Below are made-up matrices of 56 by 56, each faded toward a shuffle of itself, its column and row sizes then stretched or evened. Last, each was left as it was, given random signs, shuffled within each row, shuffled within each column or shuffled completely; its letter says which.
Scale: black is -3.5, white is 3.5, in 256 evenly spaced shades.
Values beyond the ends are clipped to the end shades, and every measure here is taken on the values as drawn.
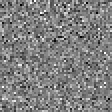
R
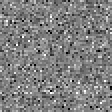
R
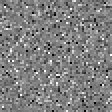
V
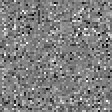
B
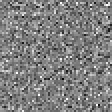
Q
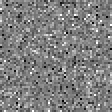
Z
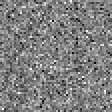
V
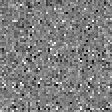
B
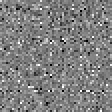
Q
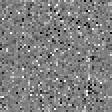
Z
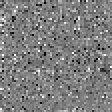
B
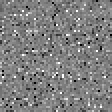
R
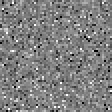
V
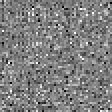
Q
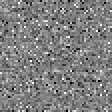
R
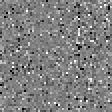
Z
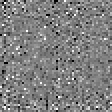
Q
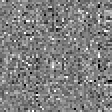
Q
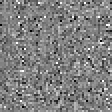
B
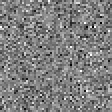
B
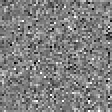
Z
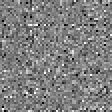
Q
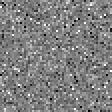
V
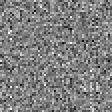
Z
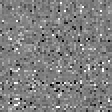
Q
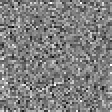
Q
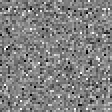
B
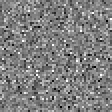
R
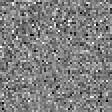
Q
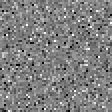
V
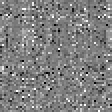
Q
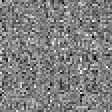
Q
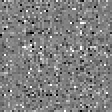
B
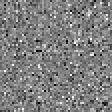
Q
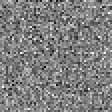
R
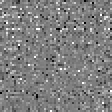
Q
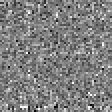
B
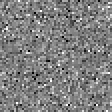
R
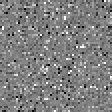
R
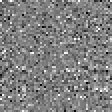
Q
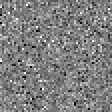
V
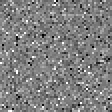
V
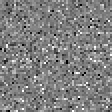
R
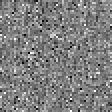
Z
